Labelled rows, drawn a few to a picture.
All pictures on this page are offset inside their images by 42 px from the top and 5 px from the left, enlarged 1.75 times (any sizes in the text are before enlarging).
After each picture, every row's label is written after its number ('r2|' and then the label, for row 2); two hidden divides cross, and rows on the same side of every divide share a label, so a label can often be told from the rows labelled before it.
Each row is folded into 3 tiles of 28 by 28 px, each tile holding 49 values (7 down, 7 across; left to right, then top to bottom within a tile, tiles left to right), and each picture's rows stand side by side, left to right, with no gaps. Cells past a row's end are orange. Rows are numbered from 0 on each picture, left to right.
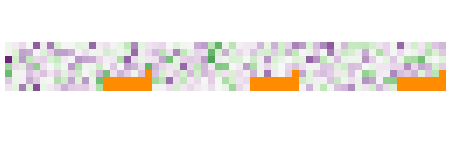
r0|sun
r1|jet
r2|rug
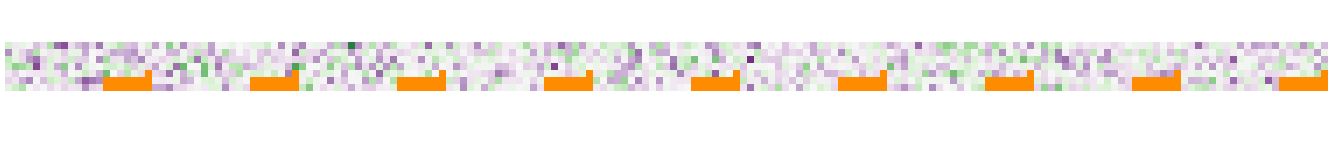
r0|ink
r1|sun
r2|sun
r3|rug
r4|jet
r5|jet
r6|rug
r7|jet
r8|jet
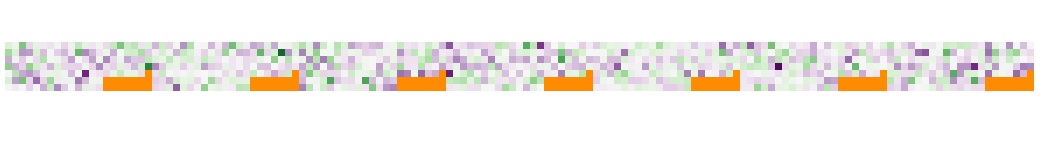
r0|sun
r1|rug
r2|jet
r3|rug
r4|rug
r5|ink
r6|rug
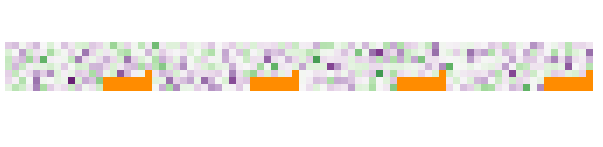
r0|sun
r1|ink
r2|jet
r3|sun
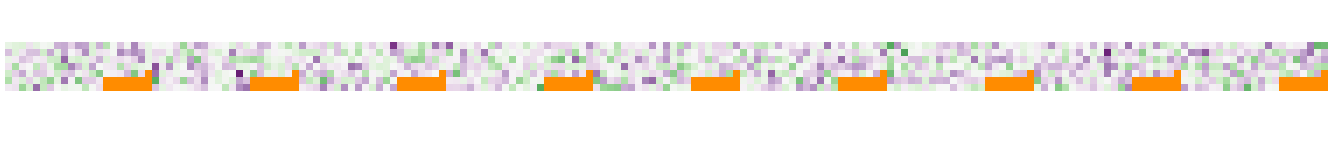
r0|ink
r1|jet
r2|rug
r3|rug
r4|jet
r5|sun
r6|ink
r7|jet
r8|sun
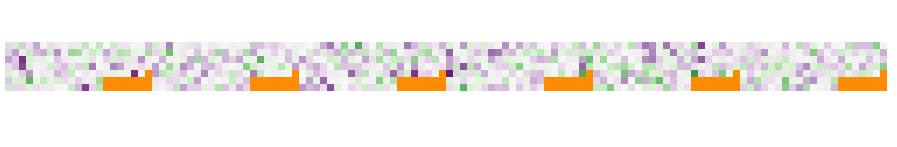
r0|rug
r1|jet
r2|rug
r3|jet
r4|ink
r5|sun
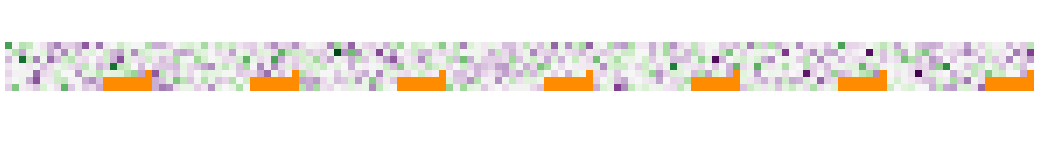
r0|ink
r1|rug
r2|ink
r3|jet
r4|sun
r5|ink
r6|ink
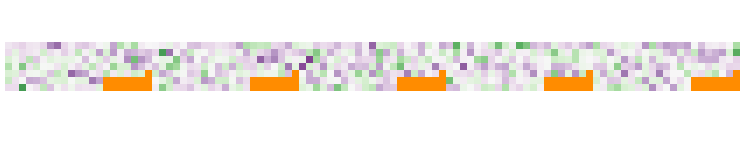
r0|ink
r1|ink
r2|jet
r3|rug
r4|ink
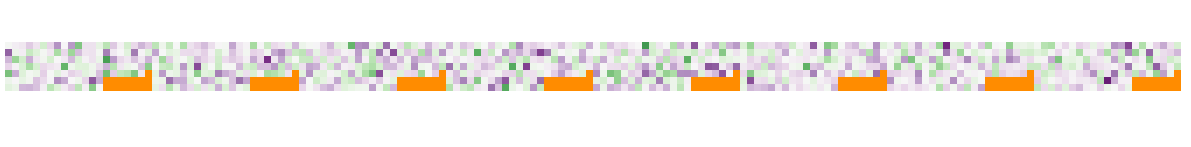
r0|ink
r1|ink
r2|sun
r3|jet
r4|rug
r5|jet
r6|sun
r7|sun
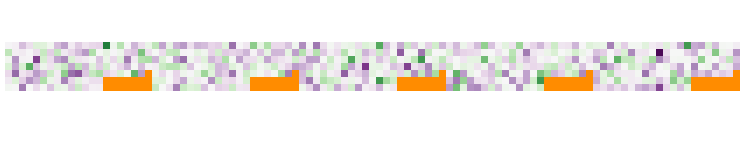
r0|ink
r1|ink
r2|rug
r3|sun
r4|rug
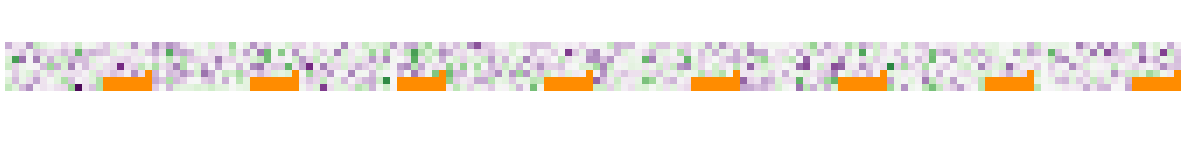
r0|sun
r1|rug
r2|rug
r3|sun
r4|sun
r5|sun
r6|sun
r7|ink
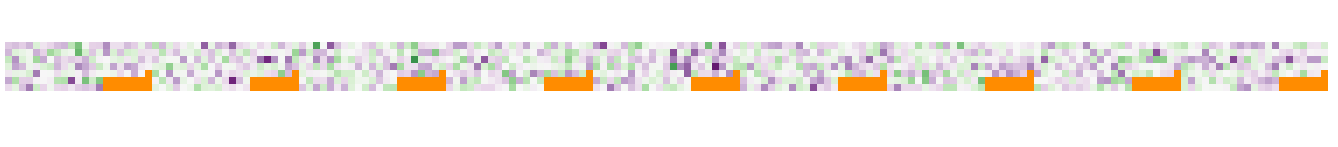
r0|rug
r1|ink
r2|sun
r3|jet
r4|sun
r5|sun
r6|rug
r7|jet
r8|ink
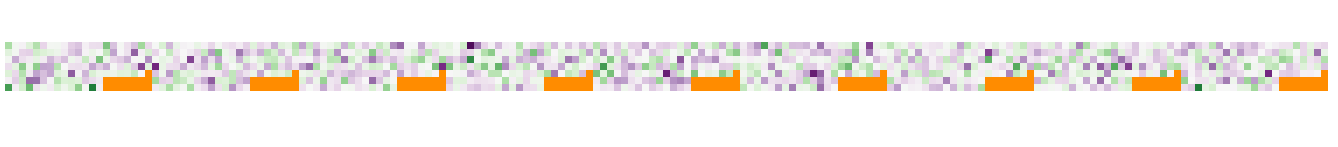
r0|ink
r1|jet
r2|rug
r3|sun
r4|ink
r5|ink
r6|jet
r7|sun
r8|jet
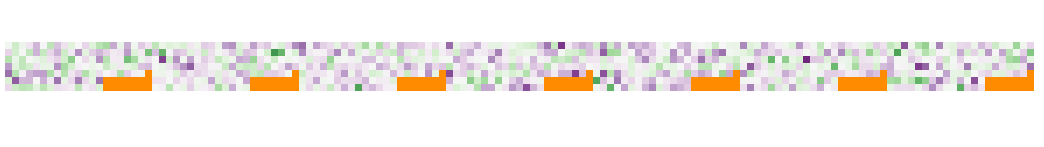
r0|jet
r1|jet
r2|rug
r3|rug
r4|ink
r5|rug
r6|jet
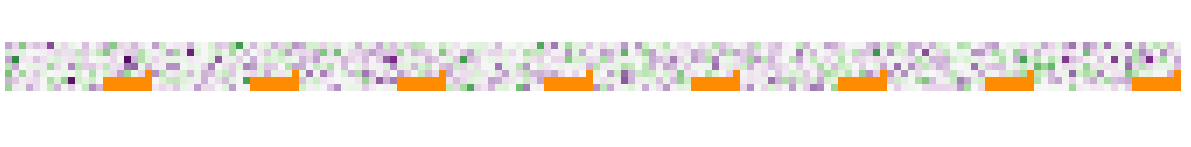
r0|sun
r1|rug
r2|ink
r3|jet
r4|sun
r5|sun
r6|rug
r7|ink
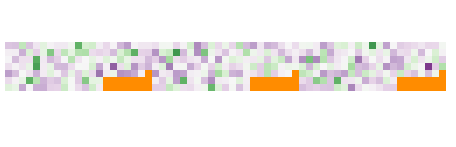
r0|rug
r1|jet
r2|sun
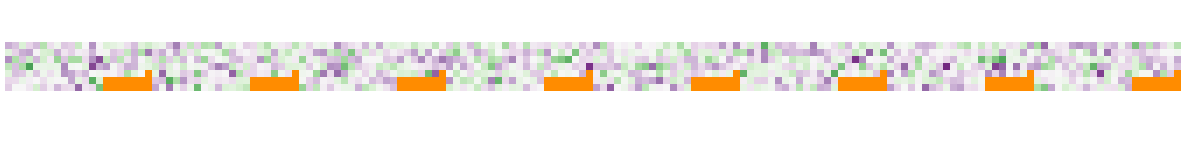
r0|sun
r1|sun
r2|ink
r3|rug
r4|rug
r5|ink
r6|rug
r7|ink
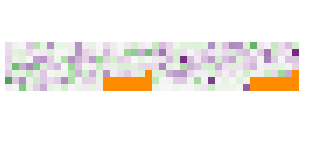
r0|jet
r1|ink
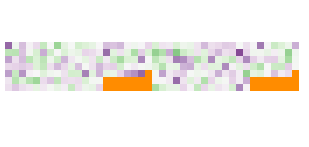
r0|rug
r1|ink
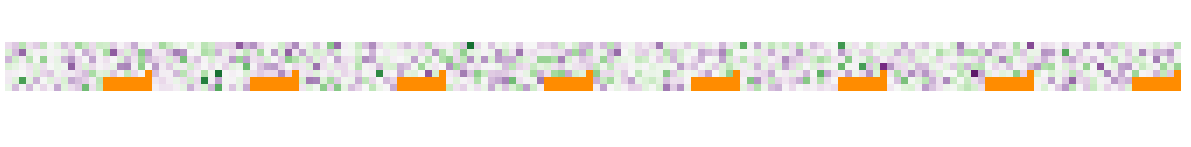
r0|sun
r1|rug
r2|jet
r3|jet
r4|sun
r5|jet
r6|jet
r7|ink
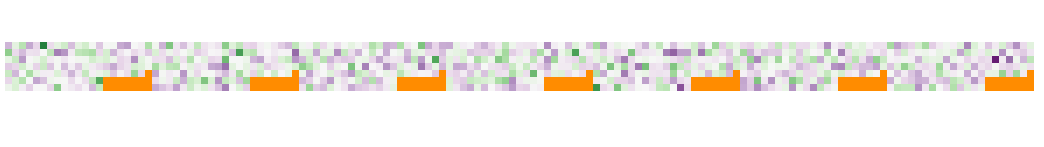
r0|sun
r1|sun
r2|sun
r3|rug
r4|ink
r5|sun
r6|ink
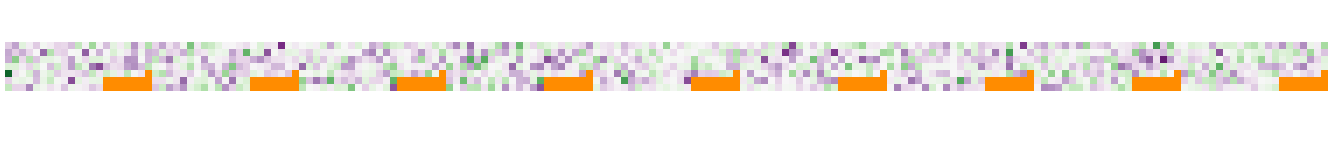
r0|sun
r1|sun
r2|jet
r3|sun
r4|jet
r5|ink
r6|sun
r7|sun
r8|rug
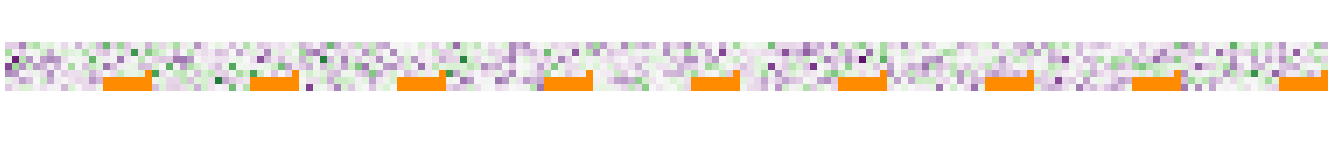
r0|jet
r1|ink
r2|sun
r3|ink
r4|ink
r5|ink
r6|jet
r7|ink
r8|rug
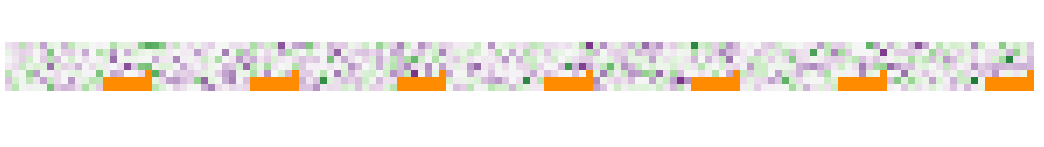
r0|sun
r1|ink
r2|rug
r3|jet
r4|ink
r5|sun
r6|rug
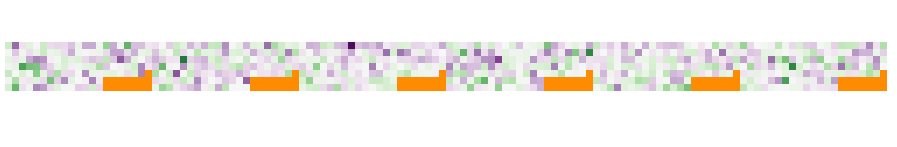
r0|ink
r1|jet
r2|ink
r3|jet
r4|ink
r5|ink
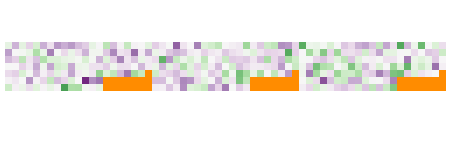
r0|ink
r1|sun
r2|ink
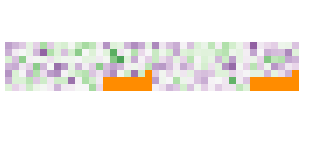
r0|rug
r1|rug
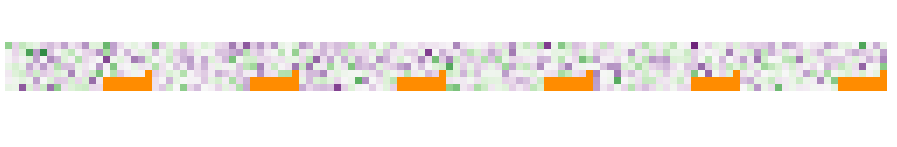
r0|ink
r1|jet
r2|sun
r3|sun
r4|rug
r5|sun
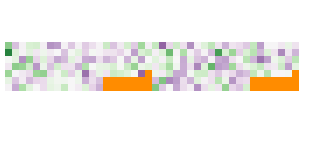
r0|ink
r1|ink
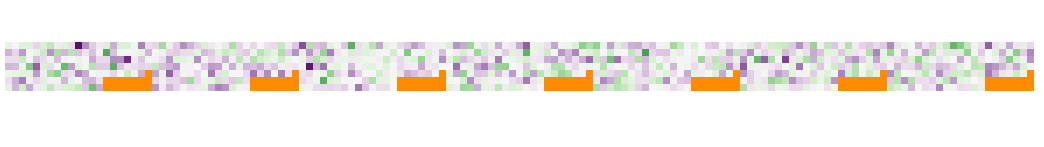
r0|ink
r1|rug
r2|rug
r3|ink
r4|jet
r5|jet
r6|rug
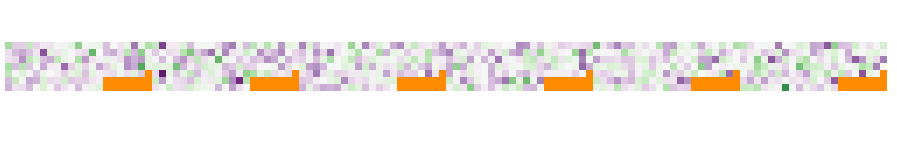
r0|sun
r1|ink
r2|rug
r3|jet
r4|ink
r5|ink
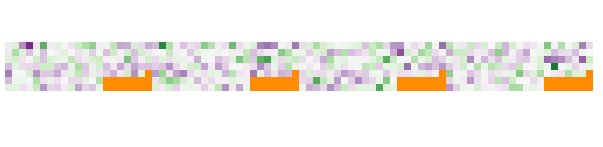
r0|rug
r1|rug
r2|rug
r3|ink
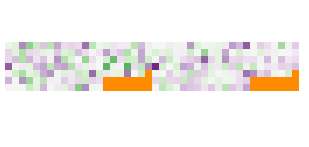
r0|jet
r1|jet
